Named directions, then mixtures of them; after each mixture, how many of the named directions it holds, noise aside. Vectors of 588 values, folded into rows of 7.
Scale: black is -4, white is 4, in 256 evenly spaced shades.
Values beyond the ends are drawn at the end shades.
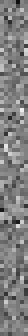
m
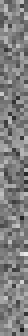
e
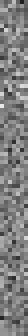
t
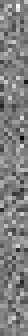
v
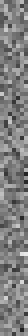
one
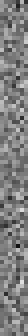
three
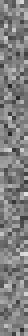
two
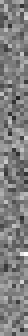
one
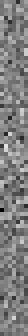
two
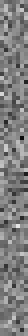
three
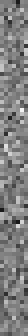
one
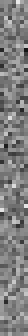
two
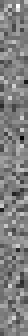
one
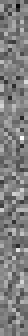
one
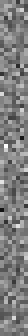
four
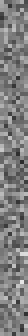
two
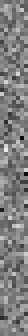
four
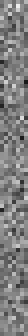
one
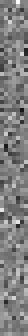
one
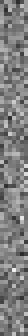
two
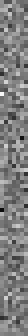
four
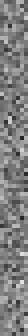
one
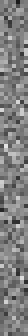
one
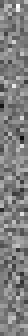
one
